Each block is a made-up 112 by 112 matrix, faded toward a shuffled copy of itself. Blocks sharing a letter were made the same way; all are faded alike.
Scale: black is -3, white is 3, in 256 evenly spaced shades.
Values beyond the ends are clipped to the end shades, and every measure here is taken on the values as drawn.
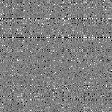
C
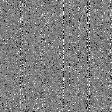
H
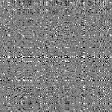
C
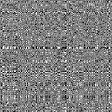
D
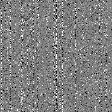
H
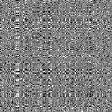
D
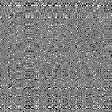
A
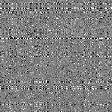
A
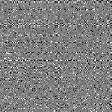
C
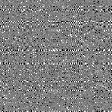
C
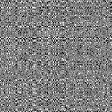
D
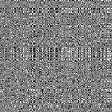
D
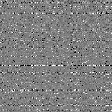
C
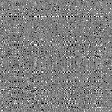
C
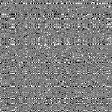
A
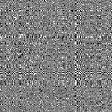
D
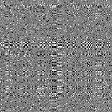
A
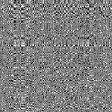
D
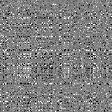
C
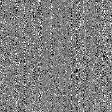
H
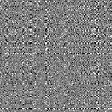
D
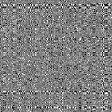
D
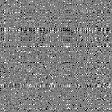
C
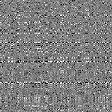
A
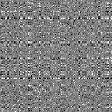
D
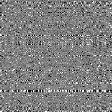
C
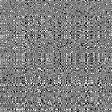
D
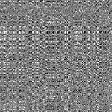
D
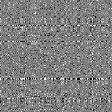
C
